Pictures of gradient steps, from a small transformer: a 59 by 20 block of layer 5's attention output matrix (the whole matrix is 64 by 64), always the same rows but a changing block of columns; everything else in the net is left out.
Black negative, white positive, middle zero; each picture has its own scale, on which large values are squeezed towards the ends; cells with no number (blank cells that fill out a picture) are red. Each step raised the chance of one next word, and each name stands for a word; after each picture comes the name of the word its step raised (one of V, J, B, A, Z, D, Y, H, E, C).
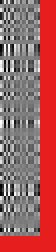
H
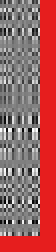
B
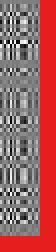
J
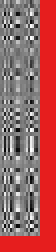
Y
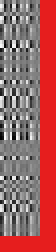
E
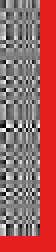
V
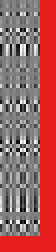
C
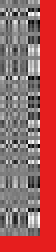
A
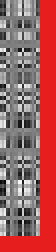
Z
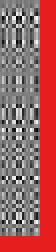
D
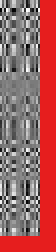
H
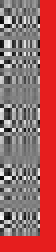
D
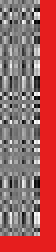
A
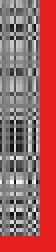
Y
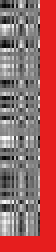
E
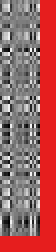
Z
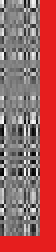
B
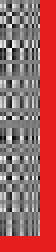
E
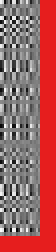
H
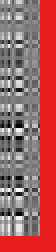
V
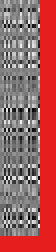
D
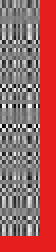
V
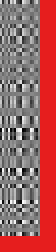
B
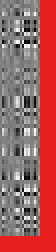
J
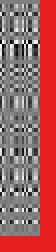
J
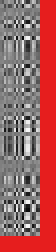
Y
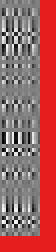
C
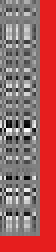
V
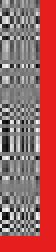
Y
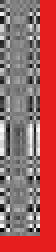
Y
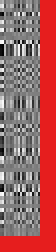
J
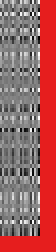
B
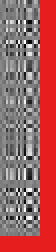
J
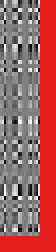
H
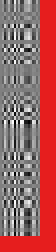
Z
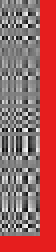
Y
